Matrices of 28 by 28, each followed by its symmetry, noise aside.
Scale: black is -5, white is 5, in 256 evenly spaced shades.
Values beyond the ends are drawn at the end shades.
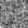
antisymmetric.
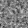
no symmetry.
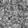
symmetric across the other diagonal.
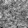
no symmetry.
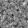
symmetric across the other diagonal.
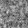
no symmetry.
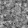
antisymmetric.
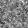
antisymmetric.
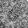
symmetric across the other diagonal.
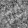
same after a half turn.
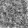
symmetric.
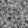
symmetric across the other diagonal.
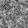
symmetric.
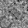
symmetric across the other diagonal.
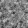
no symmetry.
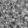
antisymmetric.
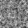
antisymmetric.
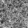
no symmetry.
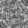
same after a half turn.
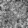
symmetric across the other diagonal.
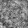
symmetric across the other diagonal.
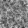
same after a half turn.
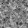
no symmetry.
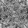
same after a half turn.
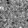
antisymmetric.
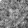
symmetric.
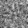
antisymmetric.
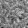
antisymmetric.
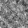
symmetric across the other diagonal.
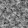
symmetric across the other diagonal.
